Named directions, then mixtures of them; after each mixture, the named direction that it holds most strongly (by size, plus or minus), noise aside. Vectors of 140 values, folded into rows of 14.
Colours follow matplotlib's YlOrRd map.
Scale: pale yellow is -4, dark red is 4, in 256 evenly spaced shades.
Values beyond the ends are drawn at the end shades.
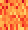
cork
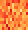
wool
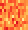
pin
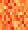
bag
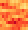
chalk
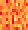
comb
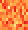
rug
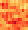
chalk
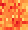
pin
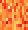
rug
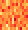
comb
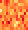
bag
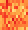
wool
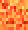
rug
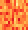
comb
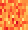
pin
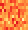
pin
